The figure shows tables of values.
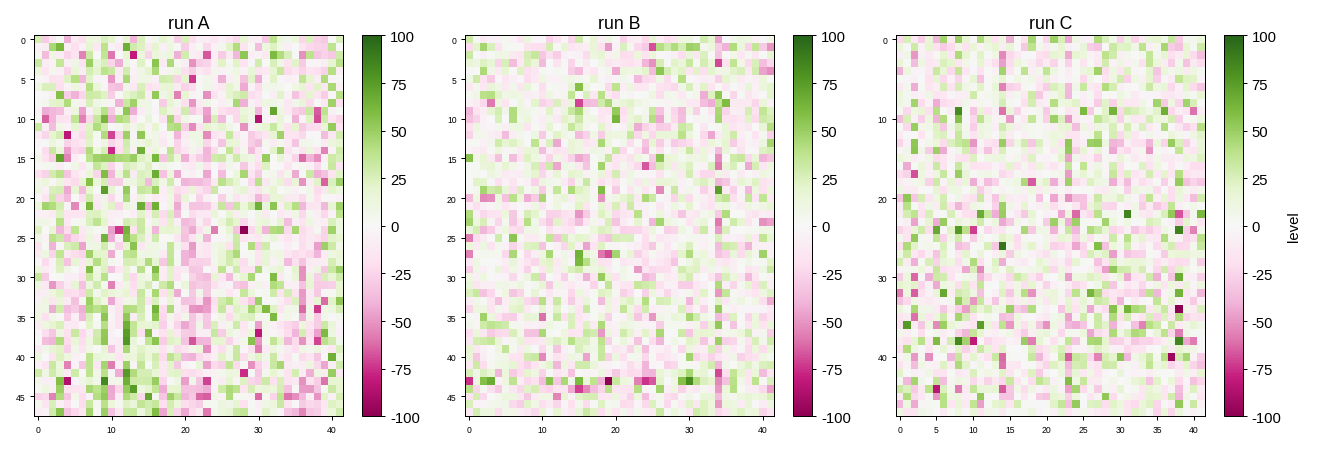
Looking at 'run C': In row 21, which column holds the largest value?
14
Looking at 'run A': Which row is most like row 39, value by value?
13
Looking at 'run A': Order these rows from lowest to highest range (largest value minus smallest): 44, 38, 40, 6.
6, 40, 44, 38
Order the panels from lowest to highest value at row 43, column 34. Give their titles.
run B, run C, run A
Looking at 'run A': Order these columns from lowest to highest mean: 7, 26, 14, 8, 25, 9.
25, 26, 8, 14, 7, 9
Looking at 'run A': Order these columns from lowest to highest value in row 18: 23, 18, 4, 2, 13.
23, 4, 2, 13, 18
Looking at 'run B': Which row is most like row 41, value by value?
45
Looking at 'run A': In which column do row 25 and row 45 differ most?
2
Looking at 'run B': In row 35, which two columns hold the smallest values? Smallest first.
10, 25
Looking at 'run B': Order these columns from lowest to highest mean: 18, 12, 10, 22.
10, 12, 22, 18
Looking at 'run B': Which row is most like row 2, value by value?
46
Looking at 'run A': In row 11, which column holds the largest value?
40
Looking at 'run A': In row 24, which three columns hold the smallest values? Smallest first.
28, 11, 24
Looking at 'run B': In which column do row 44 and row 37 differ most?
16
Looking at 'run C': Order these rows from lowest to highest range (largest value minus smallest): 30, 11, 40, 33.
11, 33, 30, 40
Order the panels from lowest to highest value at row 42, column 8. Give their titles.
run C, run A, run B
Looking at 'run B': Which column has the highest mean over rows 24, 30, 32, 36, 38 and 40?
18
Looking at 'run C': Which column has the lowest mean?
23
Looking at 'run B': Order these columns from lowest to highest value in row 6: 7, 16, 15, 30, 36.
7, 36, 16, 30, 15
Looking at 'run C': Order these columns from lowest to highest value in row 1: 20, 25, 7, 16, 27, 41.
27, 7, 20, 16, 25, 41
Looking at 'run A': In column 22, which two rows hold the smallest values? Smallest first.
45, 34
